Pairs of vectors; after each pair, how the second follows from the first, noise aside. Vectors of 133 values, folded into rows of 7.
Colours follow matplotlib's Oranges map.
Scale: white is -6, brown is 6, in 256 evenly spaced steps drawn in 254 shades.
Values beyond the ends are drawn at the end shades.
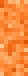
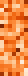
reversed, negated, scaled up.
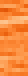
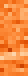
reversed.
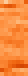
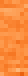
reversed, negated, shrunk.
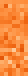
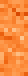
reversed, negated, partly zeroed.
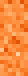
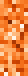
reversed, negated, scaled up.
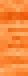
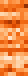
reversed, negated, scaled up.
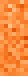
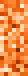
reversed, negated, scaled up.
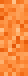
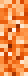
reversed, negated, scaled up.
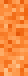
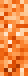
negated, scaled up.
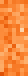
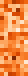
wrapped around, negated, scaled up.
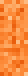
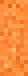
reversed, negated, shrunk.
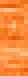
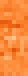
reversed, negated, partly zeroed.
